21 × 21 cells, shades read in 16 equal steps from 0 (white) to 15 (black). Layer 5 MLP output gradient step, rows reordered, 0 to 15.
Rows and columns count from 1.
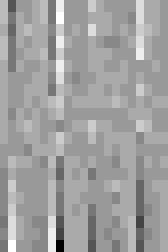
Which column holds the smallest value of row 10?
8
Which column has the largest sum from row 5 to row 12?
2
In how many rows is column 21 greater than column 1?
10
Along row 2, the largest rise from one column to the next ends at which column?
9
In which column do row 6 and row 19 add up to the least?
7
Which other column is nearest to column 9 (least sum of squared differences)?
21
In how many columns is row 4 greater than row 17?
6
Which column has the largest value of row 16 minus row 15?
18
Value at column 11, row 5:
6
